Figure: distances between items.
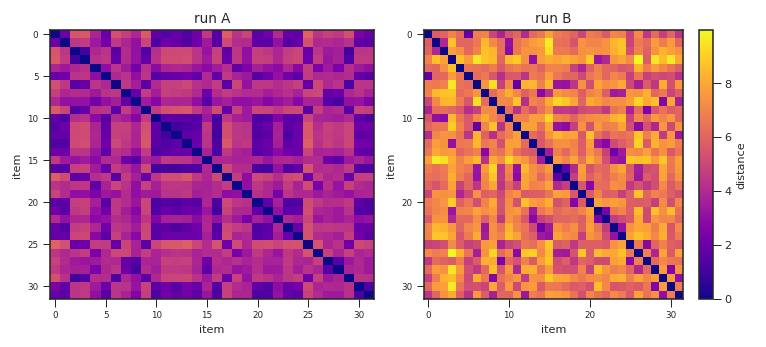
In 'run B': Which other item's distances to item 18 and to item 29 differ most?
8
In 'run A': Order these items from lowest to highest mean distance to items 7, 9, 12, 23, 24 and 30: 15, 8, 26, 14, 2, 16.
16, 14, 8, 15, 2, 26
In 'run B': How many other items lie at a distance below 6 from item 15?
5
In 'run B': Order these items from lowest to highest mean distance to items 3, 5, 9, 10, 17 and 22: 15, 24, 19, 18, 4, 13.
13, 18, 19, 4, 24, 15
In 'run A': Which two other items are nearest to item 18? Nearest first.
4, 26
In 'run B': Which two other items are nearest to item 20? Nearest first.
18, 28
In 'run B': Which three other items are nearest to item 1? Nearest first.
10, 2, 25
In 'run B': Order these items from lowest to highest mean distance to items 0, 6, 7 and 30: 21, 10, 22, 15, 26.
26, 22, 15, 10, 21
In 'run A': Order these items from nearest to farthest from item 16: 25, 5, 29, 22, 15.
5, 22, 15, 29, 25
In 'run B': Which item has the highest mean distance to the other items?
3
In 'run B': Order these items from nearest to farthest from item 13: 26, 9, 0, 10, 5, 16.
9, 0, 5, 16, 10, 26
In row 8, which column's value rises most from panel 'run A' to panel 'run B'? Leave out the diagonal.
28
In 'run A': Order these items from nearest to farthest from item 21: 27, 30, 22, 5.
30, 5, 22, 27
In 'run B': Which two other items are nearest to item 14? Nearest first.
23, 7
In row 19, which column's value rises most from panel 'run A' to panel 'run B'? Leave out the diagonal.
26
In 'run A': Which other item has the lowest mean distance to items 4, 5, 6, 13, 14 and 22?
10
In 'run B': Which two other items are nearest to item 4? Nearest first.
19, 18
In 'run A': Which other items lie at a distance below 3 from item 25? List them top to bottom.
2, 3, 6, 9, 17, 29
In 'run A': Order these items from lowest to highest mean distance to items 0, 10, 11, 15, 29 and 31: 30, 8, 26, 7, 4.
30, 8, 4, 7, 26
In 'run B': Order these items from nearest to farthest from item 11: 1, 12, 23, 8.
1, 23, 12, 8
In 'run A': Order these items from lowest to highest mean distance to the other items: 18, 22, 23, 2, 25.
23, 22, 2, 18, 25
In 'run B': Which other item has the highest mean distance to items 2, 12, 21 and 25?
15
